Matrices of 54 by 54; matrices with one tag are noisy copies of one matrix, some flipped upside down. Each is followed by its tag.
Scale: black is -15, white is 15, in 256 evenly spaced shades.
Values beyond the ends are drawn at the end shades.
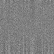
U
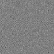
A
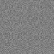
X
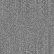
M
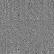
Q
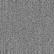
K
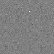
X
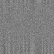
U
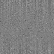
M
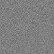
A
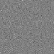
X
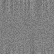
U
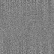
M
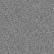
X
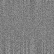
U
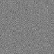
A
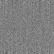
K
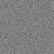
X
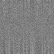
U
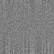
U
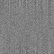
M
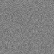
X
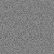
X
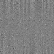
U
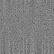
U
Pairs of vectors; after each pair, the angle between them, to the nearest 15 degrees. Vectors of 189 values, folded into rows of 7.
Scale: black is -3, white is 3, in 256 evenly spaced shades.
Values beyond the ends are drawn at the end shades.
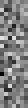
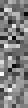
150 degrees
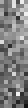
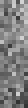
15 degrees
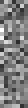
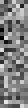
165 degrees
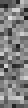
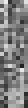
75 degrees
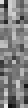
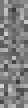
120 degrees
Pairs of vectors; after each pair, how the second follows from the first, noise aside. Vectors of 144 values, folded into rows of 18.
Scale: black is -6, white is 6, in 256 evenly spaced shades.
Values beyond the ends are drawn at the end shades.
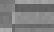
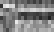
wrapped around, scaled up.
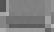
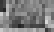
scaled up.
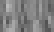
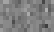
reversed, negated, partly zeroed.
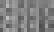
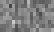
shuffled.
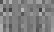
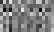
scaled up.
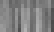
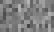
shuffled.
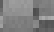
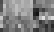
scaled up.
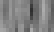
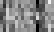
wrapped around, scaled up.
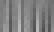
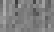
reversed, negated, partly zeroed.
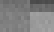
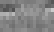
wrapped around, negated, partly zeroed.
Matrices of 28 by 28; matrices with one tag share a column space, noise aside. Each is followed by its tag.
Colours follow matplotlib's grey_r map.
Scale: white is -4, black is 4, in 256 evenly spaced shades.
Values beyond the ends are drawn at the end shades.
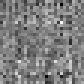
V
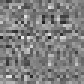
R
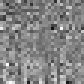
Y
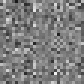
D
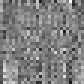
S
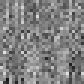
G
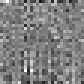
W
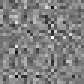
R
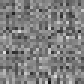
G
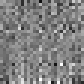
Y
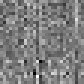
V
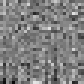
Y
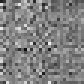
D
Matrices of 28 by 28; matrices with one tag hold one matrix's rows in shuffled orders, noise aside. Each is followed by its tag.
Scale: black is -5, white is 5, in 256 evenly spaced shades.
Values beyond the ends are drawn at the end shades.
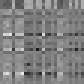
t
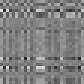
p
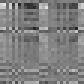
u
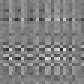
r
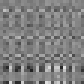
r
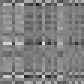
t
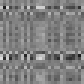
p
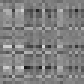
t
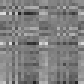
u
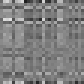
t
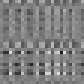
r
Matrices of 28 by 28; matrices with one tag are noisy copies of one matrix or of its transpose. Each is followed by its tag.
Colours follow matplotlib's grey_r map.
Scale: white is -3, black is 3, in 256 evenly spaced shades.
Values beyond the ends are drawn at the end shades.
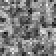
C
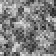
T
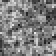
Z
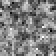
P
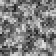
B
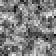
B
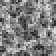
C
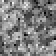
Z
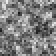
T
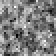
T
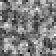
P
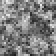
T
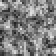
P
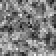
C
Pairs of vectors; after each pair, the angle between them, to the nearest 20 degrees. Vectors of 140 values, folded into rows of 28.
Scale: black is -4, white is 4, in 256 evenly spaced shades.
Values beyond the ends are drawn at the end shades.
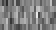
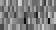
120 degrees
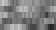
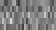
100 degrees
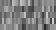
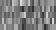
20 degrees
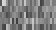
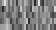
60 degrees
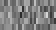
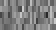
160 degrees
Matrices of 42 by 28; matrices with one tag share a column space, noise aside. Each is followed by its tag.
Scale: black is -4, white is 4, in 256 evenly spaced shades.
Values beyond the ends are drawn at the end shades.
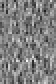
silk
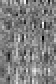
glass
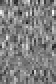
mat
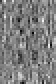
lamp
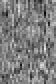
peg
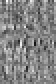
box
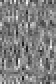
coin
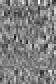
mat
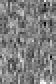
silk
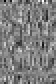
coin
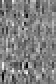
peg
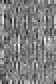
lamp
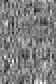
silk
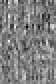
box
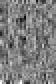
lamp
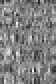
glass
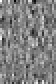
lamp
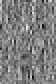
box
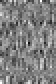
coin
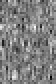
box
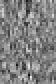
peg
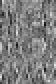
peg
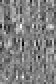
box
